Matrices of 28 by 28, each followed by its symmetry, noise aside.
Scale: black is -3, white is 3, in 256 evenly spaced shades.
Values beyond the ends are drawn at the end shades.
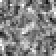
same after a half turn.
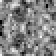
mirrored top to bottom.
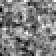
antisymmetric.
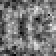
mirrored top to bottom.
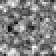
mirrored top to bottom.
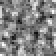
same after a half turn.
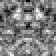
mirrored left to right.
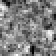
antisymmetric.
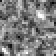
symmetric across the other diagonal.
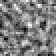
antisymmetric.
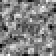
same after a half turn.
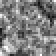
symmetric across the other diagonal.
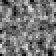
same after a half turn.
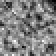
symmetric across the other diagonal.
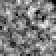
symmetric across the other diagonal.
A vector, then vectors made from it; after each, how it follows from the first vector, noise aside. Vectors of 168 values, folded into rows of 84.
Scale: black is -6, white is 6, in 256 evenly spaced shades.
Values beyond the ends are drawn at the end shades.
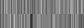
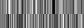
wrapped around, scaled up.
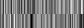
scaled up.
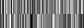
scaled up.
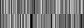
scaled up.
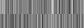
reversed, negated.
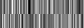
wrapped around, scaled up.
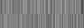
wrapped around, shrunk.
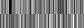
wrapped around, scaled up.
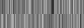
reversed.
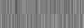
wrapped around, shrunk.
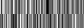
wrapped around, scaled up.
